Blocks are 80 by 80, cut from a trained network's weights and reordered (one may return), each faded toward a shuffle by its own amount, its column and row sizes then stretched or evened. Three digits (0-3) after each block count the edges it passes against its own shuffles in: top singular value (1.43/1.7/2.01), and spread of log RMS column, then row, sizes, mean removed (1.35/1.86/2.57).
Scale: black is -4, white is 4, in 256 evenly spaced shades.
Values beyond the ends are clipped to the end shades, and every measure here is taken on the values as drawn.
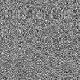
3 1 1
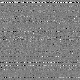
3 0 3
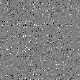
0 2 2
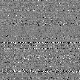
2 1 3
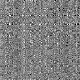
3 2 2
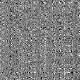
2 3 2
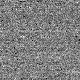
1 0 0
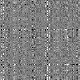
3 3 2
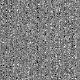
0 3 0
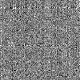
2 1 2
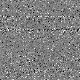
1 1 2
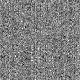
2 0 0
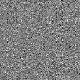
2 1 0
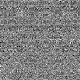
2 0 1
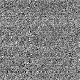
1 1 0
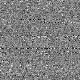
1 0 2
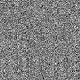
2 1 0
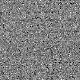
0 1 1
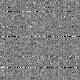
3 0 3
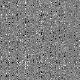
1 3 1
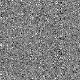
1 2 1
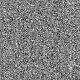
1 1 0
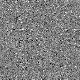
0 1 1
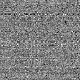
2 1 1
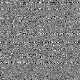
1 0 3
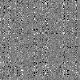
0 3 2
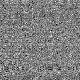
2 0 0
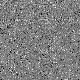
1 0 0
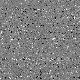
0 0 2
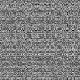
3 1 1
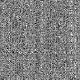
2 2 1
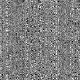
2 3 1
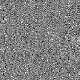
2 1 0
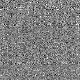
0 0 3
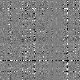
3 3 2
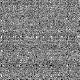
2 2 1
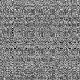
3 1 1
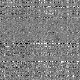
2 1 3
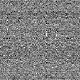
2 1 1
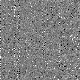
1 2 0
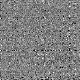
1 2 1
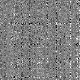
1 3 2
